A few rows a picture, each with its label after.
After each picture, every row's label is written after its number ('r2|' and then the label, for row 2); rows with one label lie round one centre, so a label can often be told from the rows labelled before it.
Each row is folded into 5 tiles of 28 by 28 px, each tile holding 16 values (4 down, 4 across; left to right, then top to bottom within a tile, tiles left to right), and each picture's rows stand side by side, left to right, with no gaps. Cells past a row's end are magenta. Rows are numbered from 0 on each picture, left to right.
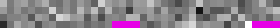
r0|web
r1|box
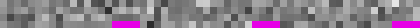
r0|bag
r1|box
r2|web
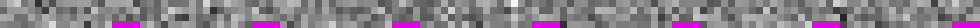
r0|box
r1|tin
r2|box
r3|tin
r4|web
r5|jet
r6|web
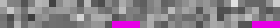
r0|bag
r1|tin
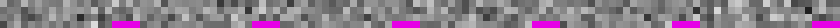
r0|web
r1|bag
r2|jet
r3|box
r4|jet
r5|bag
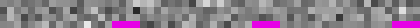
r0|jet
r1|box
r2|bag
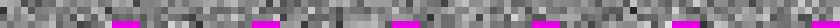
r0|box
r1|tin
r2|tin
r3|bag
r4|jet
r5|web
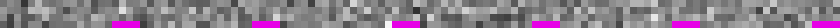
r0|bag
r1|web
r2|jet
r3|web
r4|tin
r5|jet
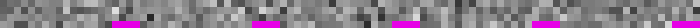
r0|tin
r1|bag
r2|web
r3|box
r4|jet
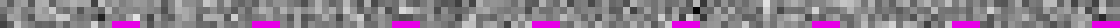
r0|web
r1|bag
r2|bag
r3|box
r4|jet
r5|tin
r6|box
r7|bag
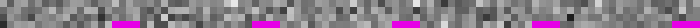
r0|web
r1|tin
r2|jet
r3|box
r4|bag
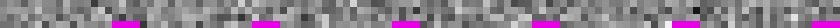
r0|bag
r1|web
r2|jet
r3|bag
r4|jet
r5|tin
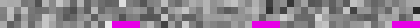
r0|box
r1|tin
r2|jet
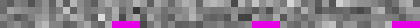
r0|jet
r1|web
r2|box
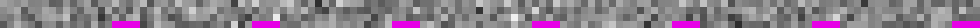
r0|web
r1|web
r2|box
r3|tin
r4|box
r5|web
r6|bag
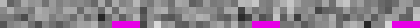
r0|web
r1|web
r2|box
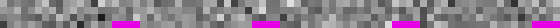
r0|web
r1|bag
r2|box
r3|web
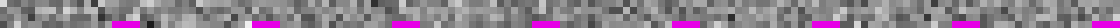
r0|web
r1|box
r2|bag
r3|bag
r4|jet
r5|web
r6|bag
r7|web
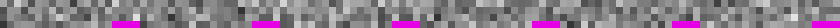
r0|web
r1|web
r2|web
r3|box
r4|box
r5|tin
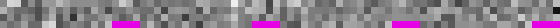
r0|box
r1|tin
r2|box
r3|jet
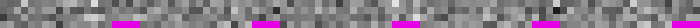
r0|tin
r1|jet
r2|web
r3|jet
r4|jet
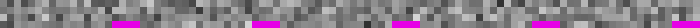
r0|bag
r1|box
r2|box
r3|bag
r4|web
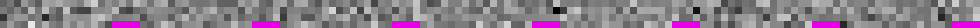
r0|tin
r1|web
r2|web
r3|jet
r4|jet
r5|box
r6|web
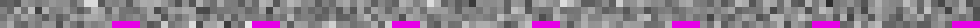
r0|tin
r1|box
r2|box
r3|box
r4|box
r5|bag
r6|bag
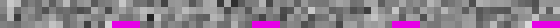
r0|box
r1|bag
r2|tin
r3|box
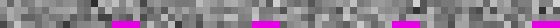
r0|web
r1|tin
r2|jet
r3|jet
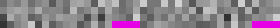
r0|web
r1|web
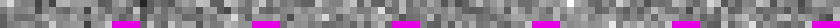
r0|box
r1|tin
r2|bag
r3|box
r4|box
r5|box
